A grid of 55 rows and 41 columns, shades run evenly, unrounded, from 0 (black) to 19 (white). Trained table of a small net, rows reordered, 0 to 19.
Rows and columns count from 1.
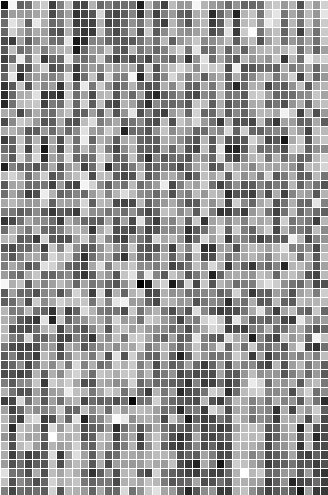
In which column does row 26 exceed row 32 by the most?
18
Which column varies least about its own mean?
13
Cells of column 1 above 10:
22
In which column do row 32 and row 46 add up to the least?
23
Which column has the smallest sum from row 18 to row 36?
29
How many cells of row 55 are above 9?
18
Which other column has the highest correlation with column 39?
35
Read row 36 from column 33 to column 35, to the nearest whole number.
8 7 10
